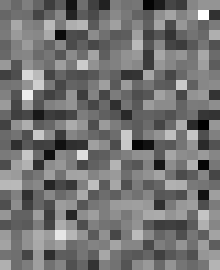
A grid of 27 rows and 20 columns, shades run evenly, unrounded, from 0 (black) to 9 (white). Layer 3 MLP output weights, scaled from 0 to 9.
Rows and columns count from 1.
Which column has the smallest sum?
5
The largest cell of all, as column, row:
19, 2
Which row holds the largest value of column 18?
14
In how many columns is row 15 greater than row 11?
6
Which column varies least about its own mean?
10
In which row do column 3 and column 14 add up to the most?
8
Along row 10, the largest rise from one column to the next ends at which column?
3
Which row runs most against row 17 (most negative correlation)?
22
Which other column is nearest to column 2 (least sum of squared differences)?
11
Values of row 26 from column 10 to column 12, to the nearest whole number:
6 4 3
